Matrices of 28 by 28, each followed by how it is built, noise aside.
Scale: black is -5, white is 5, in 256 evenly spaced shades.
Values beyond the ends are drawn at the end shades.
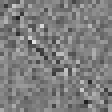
banded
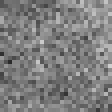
smooth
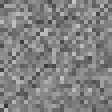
Hankel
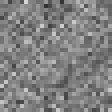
Hankel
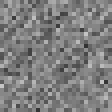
Hankel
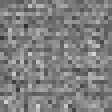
blocks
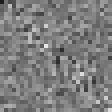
banded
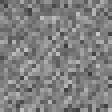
Hankel
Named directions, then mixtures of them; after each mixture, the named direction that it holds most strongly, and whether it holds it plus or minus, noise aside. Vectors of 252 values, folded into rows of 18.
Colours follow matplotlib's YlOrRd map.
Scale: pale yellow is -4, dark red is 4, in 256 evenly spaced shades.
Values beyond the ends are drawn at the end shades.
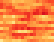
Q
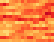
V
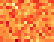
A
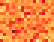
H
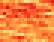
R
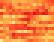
Q, plus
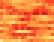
Q, plus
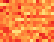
H, minus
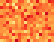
A, plus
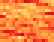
R, minus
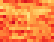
Q, minus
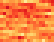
R, plus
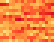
V, plus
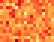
A, plus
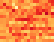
A, plus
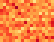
A, minus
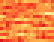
R, plus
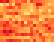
V, minus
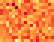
A, minus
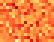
A, minus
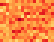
H, plus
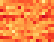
H, minus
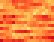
Q, minus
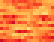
Q, minus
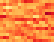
V, plus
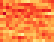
R, plus
